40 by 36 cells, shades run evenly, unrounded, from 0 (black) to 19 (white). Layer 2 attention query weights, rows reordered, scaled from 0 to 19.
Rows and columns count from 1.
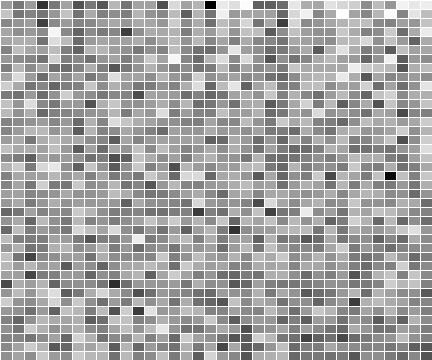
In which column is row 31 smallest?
3
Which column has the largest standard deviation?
33
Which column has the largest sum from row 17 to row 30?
5
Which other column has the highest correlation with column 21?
25
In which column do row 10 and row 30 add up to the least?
6
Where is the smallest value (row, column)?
1, 18
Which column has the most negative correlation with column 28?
4
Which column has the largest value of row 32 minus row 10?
34
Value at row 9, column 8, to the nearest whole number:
9
